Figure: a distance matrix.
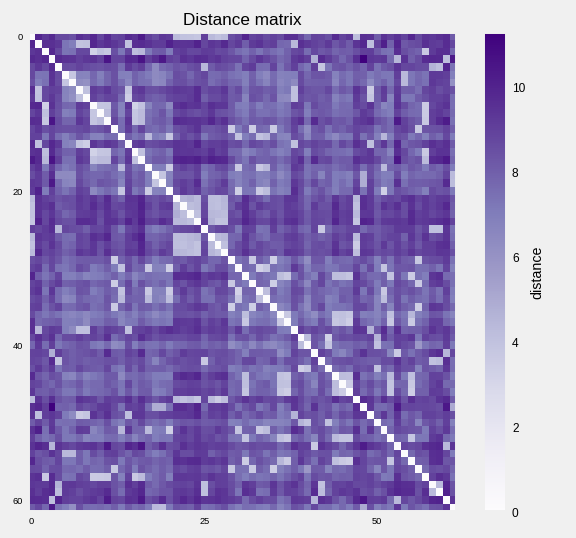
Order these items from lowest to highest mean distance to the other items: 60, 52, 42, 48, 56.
52, 56, 42, 48, 60
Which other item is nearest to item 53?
41
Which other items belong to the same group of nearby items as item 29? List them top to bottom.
12, 32, 35, 56
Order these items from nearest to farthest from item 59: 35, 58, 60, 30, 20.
58, 30, 20, 35, 60
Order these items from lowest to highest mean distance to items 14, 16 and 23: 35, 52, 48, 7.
7, 52, 35, 48
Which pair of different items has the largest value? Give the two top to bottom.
3, 48
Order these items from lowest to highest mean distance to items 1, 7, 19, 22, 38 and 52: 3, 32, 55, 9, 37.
37, 55, 32, 9, 3
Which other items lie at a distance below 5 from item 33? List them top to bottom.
13, 17, 20, 30, 34, 51
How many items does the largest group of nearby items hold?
9
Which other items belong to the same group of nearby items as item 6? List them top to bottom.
5, 54
